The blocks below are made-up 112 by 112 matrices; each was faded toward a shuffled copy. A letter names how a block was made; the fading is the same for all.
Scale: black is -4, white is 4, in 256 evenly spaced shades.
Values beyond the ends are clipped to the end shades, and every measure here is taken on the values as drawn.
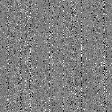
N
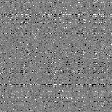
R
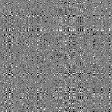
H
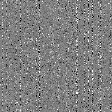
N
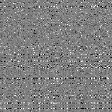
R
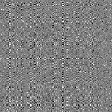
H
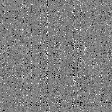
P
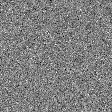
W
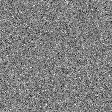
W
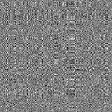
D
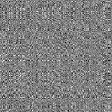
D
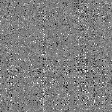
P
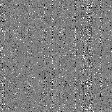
P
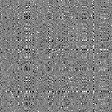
H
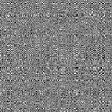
D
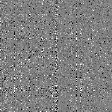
P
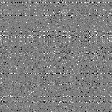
R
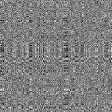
D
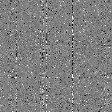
P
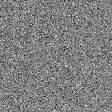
W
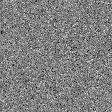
W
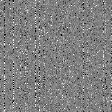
N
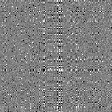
H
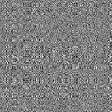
D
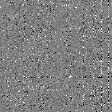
P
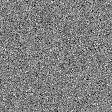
W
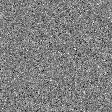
W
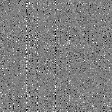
P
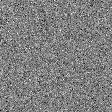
W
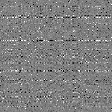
R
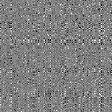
H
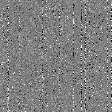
N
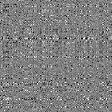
R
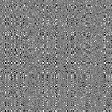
H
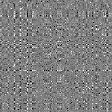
H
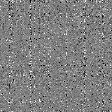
P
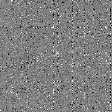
P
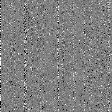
N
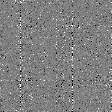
P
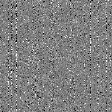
N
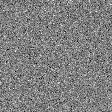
W
